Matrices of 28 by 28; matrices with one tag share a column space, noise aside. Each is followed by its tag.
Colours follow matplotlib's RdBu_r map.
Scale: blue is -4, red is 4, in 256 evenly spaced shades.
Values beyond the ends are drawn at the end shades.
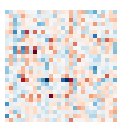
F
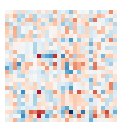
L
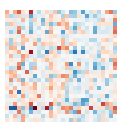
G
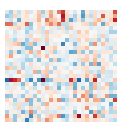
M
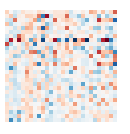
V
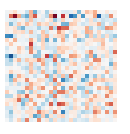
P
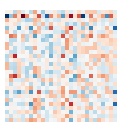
P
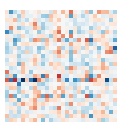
F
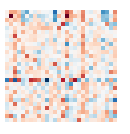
M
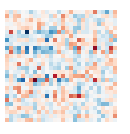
F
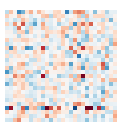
G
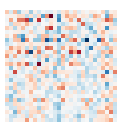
V
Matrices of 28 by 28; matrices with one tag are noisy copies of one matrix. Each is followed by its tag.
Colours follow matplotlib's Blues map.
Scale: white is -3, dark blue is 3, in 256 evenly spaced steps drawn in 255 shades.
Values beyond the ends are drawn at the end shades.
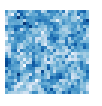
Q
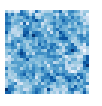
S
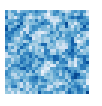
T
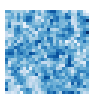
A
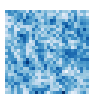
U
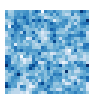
Q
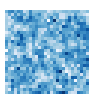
U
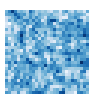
U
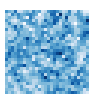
A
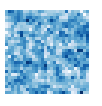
U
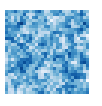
T
